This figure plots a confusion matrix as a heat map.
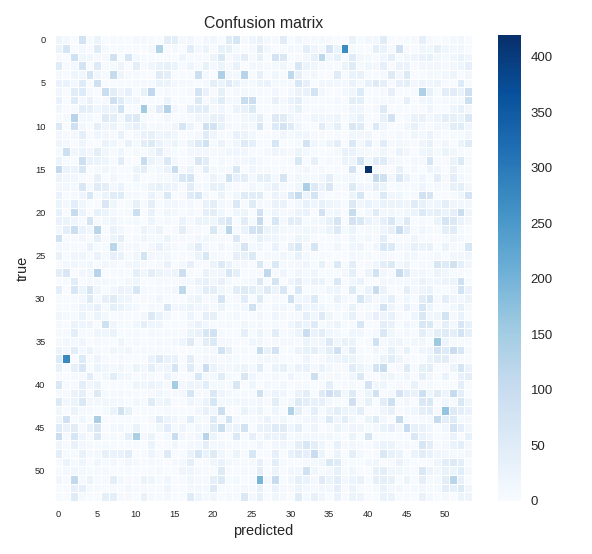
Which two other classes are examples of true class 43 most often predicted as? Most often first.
50, 30
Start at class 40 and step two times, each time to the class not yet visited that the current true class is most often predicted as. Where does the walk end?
0
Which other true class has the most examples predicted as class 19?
46
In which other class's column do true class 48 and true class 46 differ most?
10
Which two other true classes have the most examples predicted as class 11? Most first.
8, 14
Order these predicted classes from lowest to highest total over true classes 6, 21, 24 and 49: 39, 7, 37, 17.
37, 17, 39, 7
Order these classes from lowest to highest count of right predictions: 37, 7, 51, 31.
37, 31, 7, 51
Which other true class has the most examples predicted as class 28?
51
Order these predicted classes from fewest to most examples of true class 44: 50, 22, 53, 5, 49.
53, 50, 22, 49, 5
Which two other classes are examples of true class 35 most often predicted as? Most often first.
49, 41
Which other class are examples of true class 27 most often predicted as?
5
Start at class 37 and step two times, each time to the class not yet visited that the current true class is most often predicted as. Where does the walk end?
13
